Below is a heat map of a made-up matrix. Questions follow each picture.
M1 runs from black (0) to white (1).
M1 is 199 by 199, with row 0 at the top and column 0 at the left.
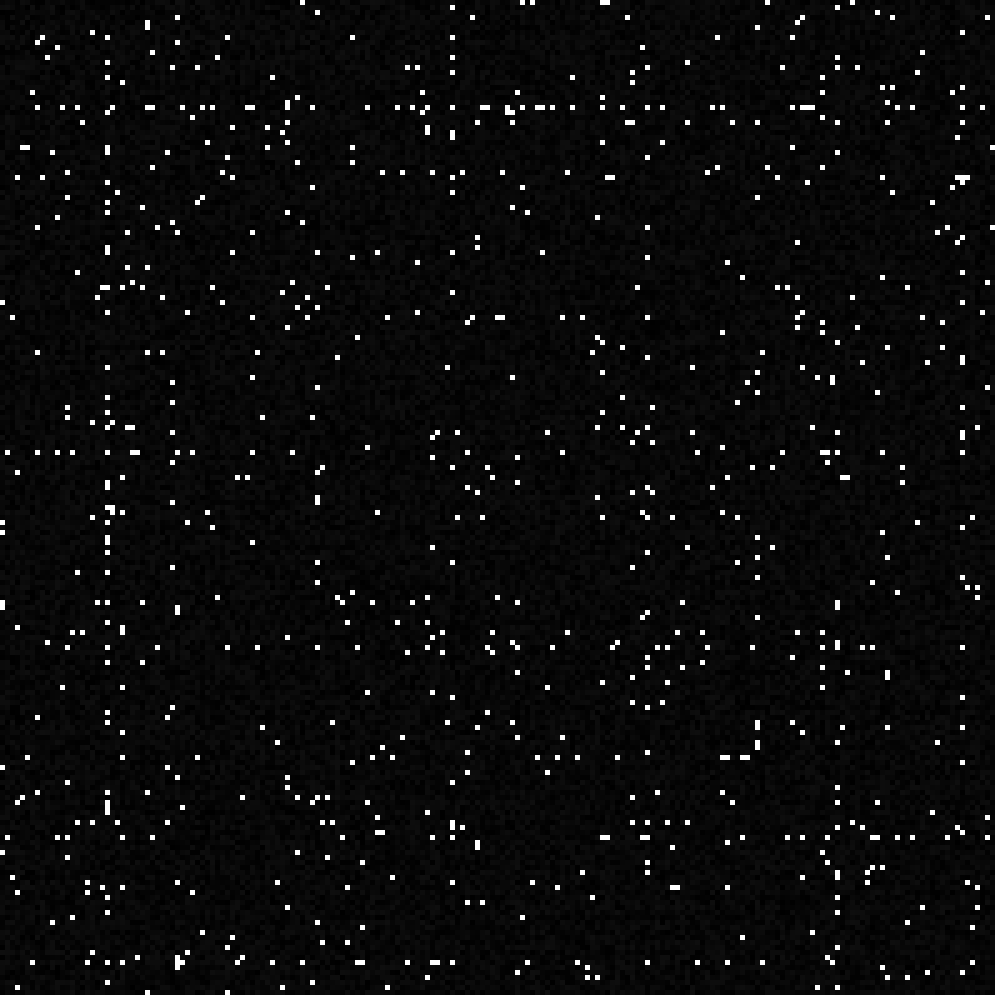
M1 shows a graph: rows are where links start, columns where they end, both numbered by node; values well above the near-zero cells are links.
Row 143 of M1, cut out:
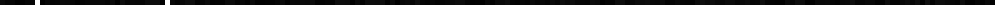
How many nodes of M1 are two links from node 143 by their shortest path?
9
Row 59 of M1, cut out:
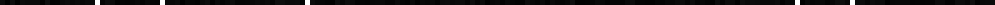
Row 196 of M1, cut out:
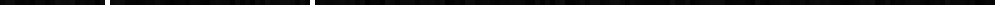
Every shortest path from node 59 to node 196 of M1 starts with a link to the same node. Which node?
node 19
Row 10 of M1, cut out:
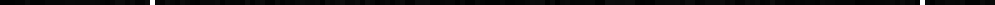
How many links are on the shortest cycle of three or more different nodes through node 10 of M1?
6
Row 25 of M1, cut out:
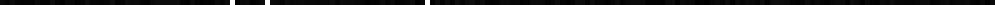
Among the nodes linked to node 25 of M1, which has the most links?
node 85
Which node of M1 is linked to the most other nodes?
node 21
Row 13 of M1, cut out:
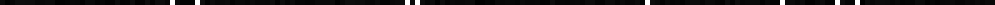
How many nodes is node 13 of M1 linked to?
8
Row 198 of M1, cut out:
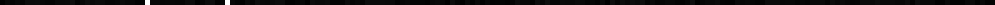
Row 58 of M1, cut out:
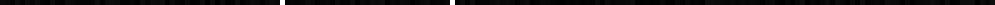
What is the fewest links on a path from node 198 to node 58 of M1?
4
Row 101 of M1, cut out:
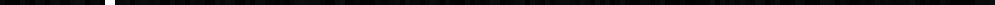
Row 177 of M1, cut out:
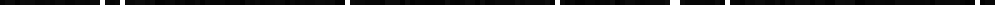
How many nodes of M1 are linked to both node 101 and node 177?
0
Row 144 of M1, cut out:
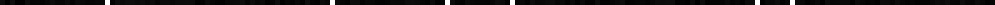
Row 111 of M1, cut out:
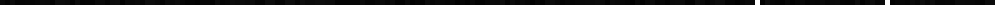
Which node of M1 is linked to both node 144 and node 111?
node 151
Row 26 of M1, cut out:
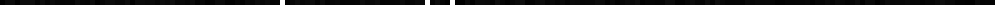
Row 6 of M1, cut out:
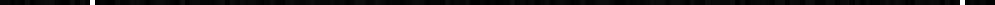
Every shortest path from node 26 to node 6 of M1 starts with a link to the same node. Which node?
node 90
